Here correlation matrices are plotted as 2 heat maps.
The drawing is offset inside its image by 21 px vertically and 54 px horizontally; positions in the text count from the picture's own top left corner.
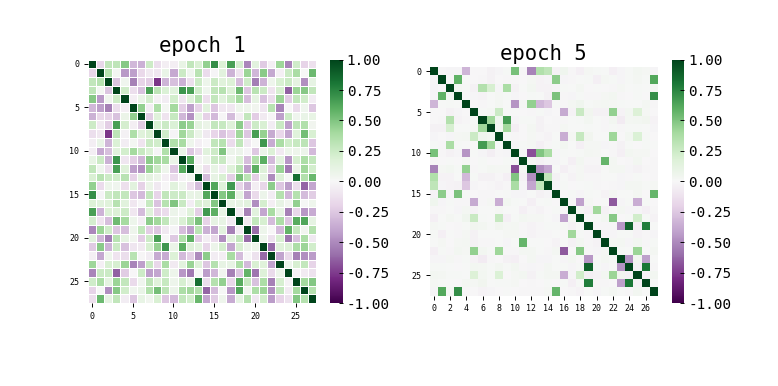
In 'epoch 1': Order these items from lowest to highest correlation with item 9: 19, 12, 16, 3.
19, 12, 3, 16
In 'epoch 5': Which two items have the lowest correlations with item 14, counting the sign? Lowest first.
12, 4
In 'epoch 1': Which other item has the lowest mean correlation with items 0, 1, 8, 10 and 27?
22
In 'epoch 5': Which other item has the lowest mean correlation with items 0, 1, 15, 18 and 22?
16
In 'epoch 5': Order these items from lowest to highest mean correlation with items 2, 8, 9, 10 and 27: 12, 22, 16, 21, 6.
12, 16, 21, 22, 6
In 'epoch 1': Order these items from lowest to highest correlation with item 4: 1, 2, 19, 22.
1, 19, 22, 2
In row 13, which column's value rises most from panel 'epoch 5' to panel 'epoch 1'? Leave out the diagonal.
25
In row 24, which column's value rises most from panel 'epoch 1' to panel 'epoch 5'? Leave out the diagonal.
26
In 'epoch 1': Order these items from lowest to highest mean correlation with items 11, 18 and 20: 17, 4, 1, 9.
1, 17, 4, 9
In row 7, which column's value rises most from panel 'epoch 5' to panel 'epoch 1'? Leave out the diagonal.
3
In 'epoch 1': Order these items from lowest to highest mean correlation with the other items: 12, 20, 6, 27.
6, 20, 27, 12
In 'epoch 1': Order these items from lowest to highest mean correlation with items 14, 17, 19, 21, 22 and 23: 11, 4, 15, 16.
4, 11, 16, 15
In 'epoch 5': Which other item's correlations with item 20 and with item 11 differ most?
21
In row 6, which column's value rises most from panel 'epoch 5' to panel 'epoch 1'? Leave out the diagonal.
5
